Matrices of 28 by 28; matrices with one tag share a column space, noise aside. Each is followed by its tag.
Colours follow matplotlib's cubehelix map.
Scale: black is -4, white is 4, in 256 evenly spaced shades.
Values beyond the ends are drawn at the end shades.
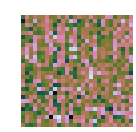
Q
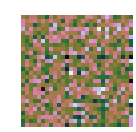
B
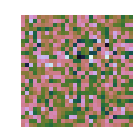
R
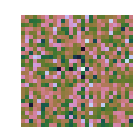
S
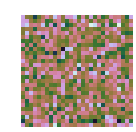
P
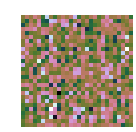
Q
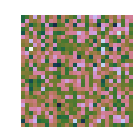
P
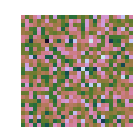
S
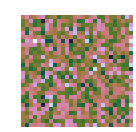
S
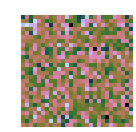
P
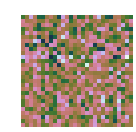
R
